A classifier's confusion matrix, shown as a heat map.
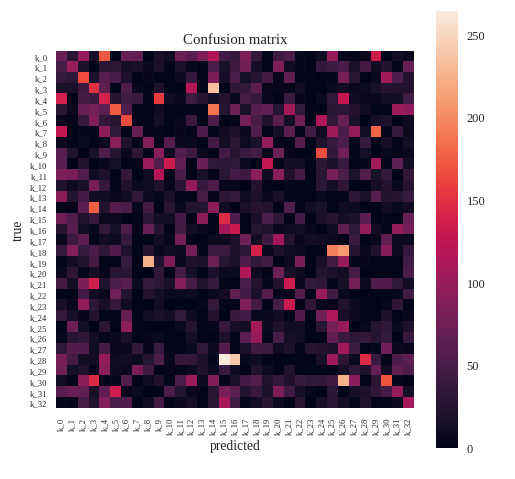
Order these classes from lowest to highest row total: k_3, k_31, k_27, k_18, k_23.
k_23, k_27, k_3, k_31, k_18
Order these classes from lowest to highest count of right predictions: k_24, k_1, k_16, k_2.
k_24, k_1, k_16, k_2
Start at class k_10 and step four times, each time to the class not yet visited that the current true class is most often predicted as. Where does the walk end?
k_14
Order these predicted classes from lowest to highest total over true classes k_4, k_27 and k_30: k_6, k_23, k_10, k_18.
k_10, k_23, k_6, k_18
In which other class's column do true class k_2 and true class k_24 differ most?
k_25
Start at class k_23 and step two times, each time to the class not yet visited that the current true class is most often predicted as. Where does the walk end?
k_3
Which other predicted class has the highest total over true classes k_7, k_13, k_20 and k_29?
k_0
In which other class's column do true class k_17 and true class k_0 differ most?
k_4
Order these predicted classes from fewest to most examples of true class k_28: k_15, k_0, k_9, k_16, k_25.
k_9, k_0, k_25, k_16, k_15
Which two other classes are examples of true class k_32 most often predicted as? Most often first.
k_15, k_4
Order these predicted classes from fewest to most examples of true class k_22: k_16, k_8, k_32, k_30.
k_30, k_8, k_32, k_16
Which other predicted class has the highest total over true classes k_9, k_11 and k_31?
k_20
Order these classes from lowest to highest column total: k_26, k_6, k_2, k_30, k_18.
k_30, k_6, k_18, k_2, k_26
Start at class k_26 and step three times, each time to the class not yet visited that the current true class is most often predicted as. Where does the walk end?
k_6
